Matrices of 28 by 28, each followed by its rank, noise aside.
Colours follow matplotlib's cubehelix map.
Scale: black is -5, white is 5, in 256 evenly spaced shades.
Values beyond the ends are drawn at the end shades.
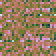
three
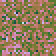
six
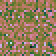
four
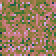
six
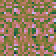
three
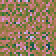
four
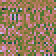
four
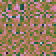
four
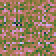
four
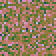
six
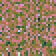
six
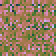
three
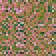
six
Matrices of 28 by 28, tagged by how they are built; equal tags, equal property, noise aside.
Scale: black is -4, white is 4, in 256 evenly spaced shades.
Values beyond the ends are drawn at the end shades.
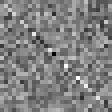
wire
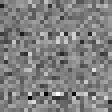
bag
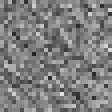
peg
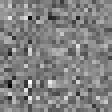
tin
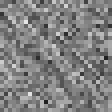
peg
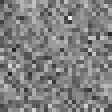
peg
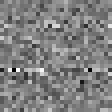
bag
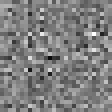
tin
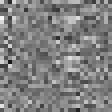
tin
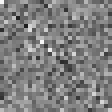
wire
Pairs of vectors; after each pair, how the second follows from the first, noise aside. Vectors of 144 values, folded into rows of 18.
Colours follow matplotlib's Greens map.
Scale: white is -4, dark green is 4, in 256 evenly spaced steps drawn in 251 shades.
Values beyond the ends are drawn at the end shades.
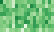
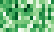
wrapped around, negated, scaled up.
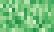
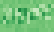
reversed, negated, partly zeroed.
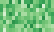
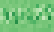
reversed, negated, partly zeroed.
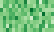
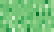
reversed, partly zeroed.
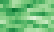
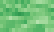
reversed, negated, shrunk.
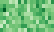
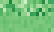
wrapped around, negated, partly zeroed.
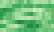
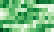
wrapped around, negated, scaled up.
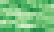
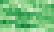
negated.
